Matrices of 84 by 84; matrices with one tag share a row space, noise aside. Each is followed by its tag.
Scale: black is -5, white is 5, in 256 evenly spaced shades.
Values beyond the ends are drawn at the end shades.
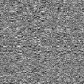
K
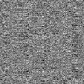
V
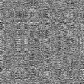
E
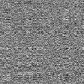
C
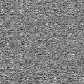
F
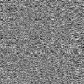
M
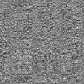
V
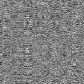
V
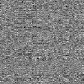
C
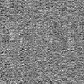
F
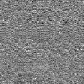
C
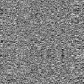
M
